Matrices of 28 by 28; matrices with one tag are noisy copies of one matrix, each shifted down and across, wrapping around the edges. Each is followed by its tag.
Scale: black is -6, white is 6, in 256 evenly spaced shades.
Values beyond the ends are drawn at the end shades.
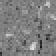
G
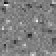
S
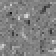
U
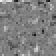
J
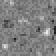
G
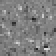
S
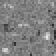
G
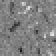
U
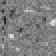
G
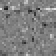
J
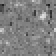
G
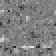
J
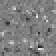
S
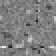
J
